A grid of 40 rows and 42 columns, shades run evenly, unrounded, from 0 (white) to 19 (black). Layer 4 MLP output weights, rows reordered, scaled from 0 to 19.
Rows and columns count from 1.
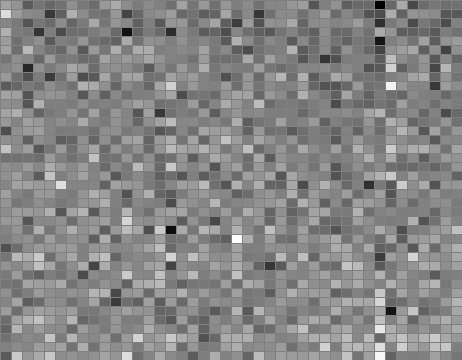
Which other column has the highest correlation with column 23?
39
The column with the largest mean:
31
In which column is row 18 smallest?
9
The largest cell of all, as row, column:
1, 35
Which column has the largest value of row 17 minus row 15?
4
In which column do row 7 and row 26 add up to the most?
16
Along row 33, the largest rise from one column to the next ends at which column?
11
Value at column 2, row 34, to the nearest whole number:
7
